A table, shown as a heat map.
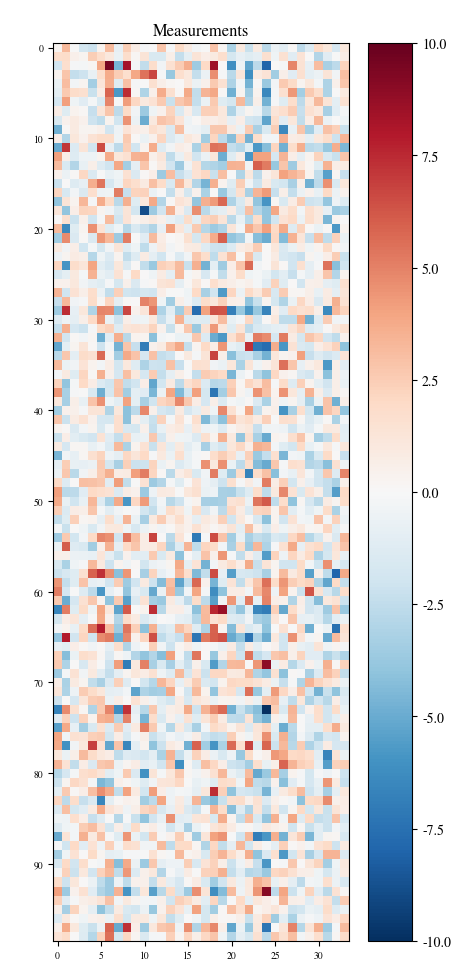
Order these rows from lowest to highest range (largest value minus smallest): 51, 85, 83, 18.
51, 85, 83, 18
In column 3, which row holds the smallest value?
75
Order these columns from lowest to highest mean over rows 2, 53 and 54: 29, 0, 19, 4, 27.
0, 29, 4, 19, 27
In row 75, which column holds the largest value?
10
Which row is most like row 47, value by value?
3
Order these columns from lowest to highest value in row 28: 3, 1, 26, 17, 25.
26, 25, 3, 17, 1
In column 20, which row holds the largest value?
77
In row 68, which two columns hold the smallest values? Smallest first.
8, 18
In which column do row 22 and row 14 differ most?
31
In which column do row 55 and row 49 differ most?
1
